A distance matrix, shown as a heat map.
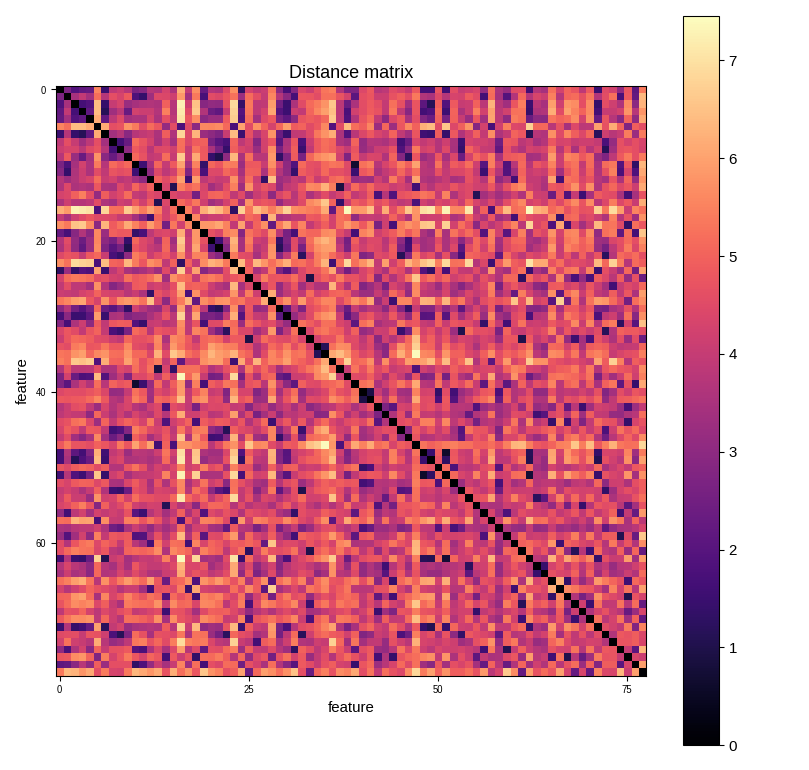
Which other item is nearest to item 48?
51
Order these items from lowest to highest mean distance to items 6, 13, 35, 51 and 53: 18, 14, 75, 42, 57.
42, 14, 75, 57, 18
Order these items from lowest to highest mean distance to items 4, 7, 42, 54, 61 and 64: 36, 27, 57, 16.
27, 57, 36, 16
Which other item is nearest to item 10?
39
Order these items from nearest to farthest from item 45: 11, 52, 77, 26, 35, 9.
9, 52, 26, 77, 11, 35
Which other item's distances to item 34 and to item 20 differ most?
35
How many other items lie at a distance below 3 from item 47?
3
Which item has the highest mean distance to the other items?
16
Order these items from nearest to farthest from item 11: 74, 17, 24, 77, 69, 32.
74, 17, 24, 69, 32, 77
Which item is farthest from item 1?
77
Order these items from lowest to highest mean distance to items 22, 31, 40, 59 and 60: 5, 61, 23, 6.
6, 61, 5, 23
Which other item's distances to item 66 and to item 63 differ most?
54
